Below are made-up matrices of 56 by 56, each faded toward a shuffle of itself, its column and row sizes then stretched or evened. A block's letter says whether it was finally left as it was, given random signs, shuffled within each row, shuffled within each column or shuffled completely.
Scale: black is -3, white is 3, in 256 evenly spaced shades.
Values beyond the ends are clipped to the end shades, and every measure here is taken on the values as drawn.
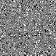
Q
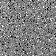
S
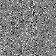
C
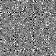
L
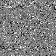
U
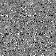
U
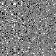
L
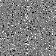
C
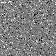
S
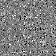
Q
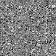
Q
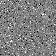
S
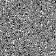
C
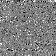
U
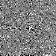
Q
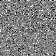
U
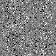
C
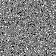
S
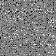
L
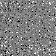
Q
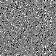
C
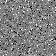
S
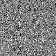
C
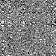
L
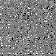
L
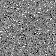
S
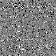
Q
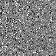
C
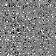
Q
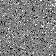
S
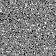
S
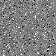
C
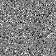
U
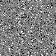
C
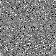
U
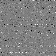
U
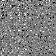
Q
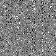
C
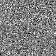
U
